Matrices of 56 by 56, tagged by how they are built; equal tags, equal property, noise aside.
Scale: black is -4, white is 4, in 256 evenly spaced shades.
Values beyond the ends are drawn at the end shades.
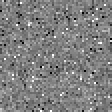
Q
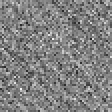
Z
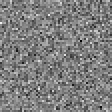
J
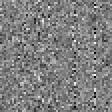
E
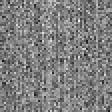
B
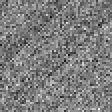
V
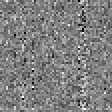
E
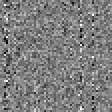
E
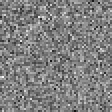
J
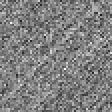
V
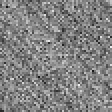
Z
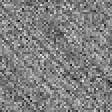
Z
